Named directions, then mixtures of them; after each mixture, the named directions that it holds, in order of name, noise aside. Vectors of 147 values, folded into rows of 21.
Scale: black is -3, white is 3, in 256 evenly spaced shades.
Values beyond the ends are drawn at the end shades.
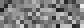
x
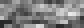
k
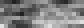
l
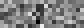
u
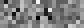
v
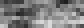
l.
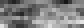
l.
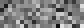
x.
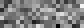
k, x.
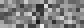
u.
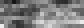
l.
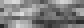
l.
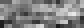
k.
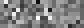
v.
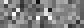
v.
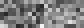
l, u.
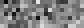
l, v.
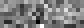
k, u.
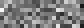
x.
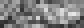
k, v.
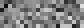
x.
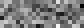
k, x.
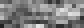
k.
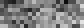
l, x.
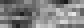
k, l.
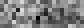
l, v.
